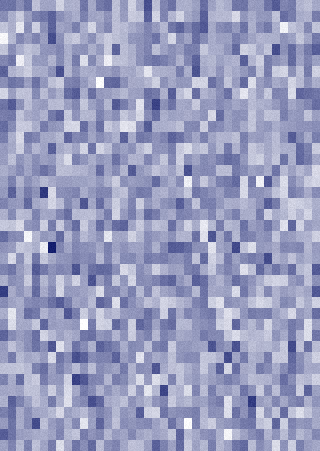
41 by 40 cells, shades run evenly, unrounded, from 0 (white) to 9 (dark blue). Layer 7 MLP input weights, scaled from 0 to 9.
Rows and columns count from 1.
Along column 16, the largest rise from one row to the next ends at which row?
13
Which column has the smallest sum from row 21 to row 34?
39
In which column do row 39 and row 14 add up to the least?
24
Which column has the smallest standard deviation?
28
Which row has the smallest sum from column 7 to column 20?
36
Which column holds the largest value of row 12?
19
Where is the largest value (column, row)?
7, 23
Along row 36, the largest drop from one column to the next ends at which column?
22
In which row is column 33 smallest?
17
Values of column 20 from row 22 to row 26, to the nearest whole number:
4 3 5 2 5
